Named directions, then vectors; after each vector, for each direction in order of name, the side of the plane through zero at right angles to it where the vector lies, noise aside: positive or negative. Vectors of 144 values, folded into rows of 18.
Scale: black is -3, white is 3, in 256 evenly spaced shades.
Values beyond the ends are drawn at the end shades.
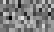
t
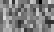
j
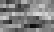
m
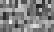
negative, negative, negative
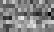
negative, negative, positive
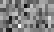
negative, positive, positive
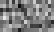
positive, positive, positive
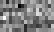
positive, positive, positive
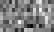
negative, positive, negative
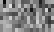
positive, negative, negative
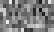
positive, negative, positive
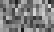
negative, positive, negative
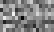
positive, positive, negative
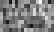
negative, positive, negative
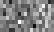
negative, positive, negative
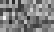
positive, positive, positive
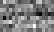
negative, negative, positive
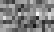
positive, positive, negative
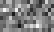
positive, negative, negative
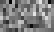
negative, positive, negative
